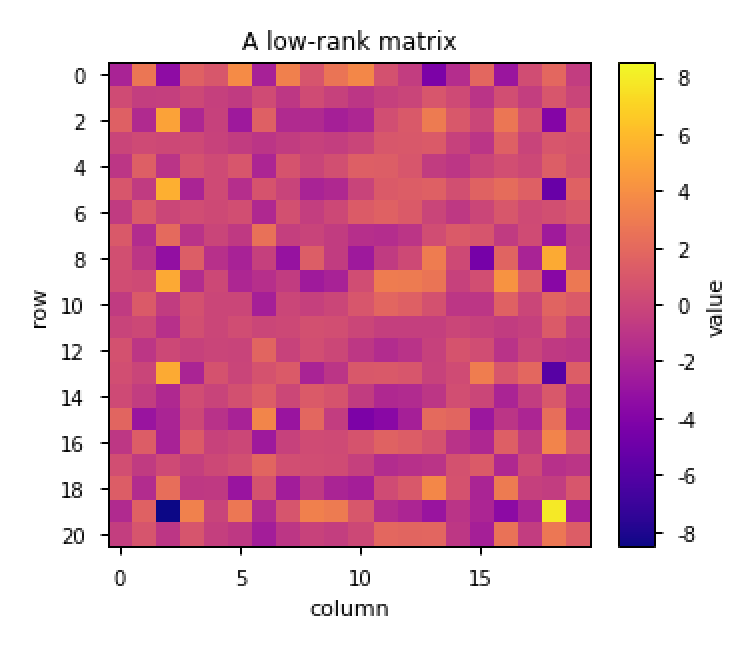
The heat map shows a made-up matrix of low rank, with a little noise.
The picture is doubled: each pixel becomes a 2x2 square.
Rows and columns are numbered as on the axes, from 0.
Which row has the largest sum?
9
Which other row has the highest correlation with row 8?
1
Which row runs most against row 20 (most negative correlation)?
17
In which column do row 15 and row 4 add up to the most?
18
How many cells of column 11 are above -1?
15
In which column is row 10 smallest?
6
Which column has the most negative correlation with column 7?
13
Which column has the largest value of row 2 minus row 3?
2
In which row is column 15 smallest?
8
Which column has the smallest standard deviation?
4
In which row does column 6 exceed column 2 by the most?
19
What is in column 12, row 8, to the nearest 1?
0
